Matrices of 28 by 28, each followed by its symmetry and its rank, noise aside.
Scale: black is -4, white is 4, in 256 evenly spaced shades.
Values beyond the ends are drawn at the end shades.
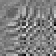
symmetric, rank two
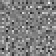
antisymmetric, rank four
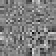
symmetric, rank four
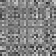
no symmetry, rank three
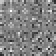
symmetric, rank four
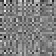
no symmetry, rank three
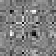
symmetric, rank three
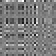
no symmetry, rank two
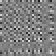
no symmetry, rank two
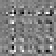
antisymmetric, rank two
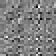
no symmetry, rank four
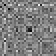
symmetric, rank three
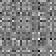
symmetric, rank two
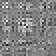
symmetric, rank three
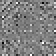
symmetric, rank four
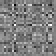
no symmetry, rank three
